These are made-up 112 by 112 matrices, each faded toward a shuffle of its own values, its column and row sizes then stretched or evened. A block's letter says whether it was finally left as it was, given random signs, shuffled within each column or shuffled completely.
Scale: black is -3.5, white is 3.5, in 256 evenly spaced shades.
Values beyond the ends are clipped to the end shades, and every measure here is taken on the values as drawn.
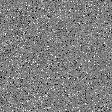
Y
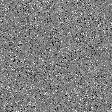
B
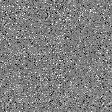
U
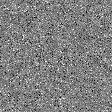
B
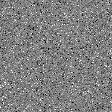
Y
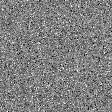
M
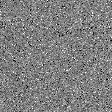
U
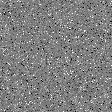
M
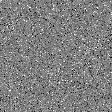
B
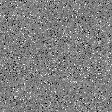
U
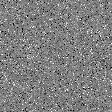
B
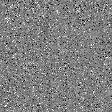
U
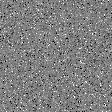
M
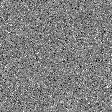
M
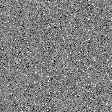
B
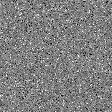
M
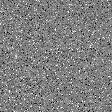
B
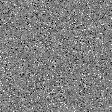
Y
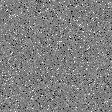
M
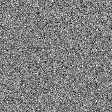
Y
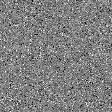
U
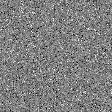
B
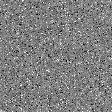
B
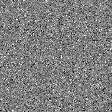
Y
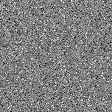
M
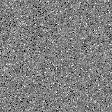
U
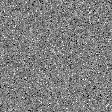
B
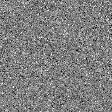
Y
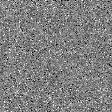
U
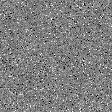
Y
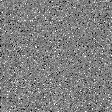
U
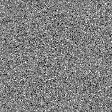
Y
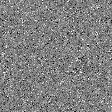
Y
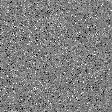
B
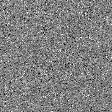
Y
